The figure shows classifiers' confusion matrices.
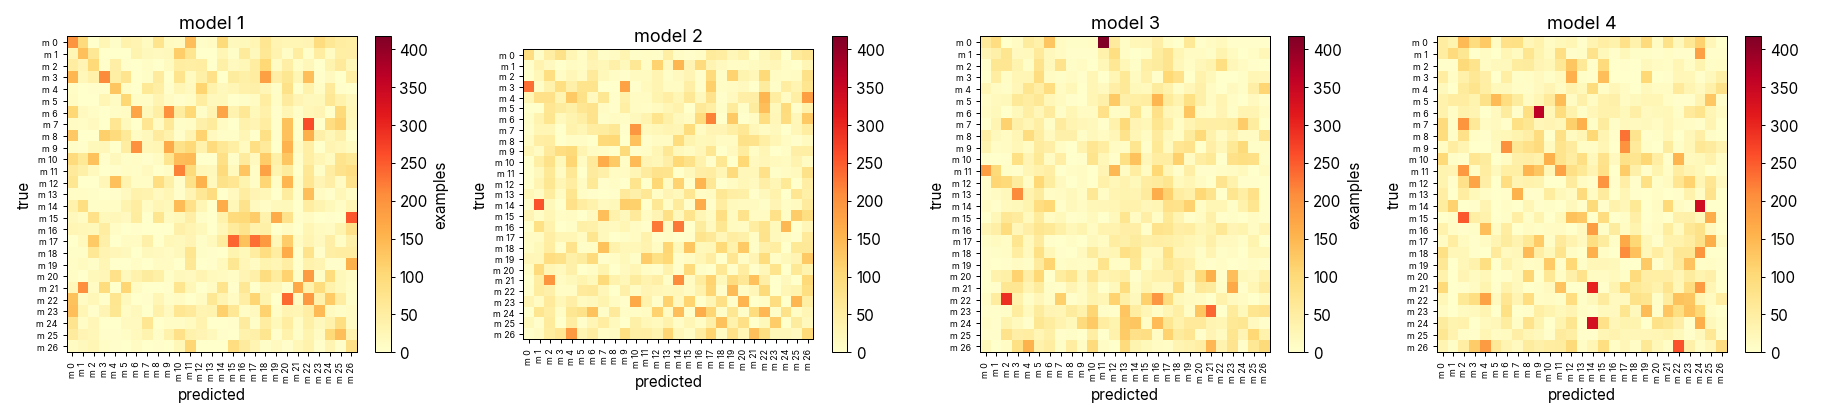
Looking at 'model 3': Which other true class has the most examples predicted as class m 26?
m 4
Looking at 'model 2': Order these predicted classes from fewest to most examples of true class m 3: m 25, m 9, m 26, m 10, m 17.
m 10, m 25, m 26, m 17, m 9
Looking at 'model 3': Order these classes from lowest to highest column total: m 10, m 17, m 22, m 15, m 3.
m 22, m 15, m 10, m 3, m 17
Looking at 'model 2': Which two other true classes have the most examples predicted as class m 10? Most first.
m 7, m 23
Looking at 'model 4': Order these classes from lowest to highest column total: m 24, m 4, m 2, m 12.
m 4, m 12, m 2, m 24
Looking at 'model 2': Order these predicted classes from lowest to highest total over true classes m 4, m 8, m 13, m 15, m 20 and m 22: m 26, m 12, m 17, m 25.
m 12, m 17, m 25, m 26
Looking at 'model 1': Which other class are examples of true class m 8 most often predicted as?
m 22
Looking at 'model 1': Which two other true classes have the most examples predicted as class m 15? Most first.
m 17, m 26
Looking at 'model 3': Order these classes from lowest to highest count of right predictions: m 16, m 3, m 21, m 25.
m 3, m 21, m 16, m 25
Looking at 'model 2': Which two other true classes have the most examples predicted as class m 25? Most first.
m 23, m 15
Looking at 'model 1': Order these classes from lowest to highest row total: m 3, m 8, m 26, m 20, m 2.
m 26, m 2, m 20, m 8, m 3
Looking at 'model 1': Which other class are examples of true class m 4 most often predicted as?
m 12
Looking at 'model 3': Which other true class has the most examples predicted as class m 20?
m 23
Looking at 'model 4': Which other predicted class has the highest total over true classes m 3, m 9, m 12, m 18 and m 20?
m 17
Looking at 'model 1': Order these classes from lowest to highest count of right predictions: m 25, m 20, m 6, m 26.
m 26, m 20, m 25, m 6
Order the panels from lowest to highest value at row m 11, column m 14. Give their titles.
model 2, model 4, model 3, model 1
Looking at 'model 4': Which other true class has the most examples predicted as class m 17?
m 8
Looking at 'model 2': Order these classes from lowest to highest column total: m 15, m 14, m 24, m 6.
m 24, m 15, m 6, m 14
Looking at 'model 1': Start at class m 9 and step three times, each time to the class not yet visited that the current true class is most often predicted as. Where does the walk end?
m 10
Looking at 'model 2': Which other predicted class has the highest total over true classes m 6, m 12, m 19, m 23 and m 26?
m 17
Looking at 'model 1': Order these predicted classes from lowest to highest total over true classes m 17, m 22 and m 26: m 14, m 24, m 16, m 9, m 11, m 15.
m 9, m 14, m 11, m 24, m 16, m 15
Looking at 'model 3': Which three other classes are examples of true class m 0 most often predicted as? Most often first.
m 11, m 6, m 1
